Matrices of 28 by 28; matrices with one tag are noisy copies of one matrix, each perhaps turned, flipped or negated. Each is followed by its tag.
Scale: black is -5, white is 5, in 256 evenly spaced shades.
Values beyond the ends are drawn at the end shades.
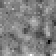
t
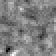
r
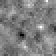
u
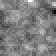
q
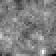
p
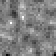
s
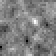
u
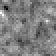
r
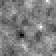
u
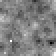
p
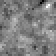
r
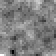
p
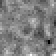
t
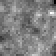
p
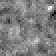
r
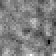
t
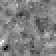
r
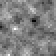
u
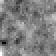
p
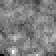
p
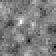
u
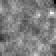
p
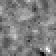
r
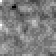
t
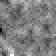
q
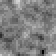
p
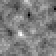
u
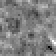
r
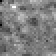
t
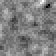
r
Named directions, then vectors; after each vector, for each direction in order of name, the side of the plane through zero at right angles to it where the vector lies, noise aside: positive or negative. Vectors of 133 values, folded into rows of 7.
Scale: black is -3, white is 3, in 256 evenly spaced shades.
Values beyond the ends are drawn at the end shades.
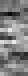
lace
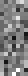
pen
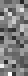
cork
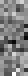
negative, negative, positive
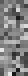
positive, positive, negative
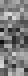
positive, negative, positive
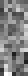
positive, positive, negative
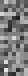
negative, negative, negative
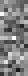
negative, negative, negative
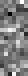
negative, positive, positive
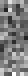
negative, negative, positive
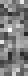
negative, positive, positive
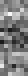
positive, negative, positive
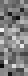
negative, positive, negative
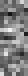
negative, positive, positive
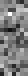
positive, negative, negative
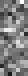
negative, positive, positive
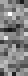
positive, negative, negative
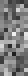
positive, positive, negative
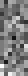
positive, positive, positive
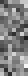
negative, negative, positive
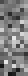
negative, positive, negative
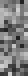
positive, negative, negative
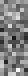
positive, negative, positive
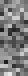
positive, negative, positive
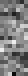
positive, positive, negative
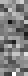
negative, negative, positive
